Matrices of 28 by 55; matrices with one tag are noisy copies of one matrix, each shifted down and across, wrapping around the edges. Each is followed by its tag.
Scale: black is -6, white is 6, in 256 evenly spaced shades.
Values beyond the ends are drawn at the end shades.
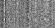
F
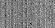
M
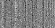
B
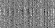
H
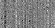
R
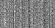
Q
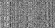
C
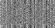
H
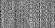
Q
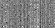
C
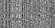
C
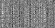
B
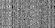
C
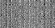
M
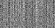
B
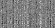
B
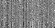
H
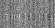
H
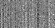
R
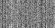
H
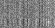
H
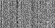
Q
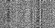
F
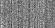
B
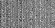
M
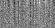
H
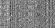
C
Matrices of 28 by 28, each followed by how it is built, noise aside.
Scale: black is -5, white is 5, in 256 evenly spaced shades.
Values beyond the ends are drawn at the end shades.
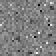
sparse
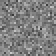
noise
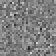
block diagonal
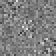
block diagonal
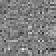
low rank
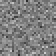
noise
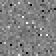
sparse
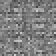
blocks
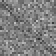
Toeplitz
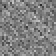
Toeplitz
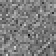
Hankel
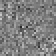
block diagonal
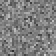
noise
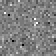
sparse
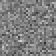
noise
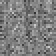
blocks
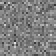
low rank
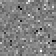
sparse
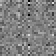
low rank
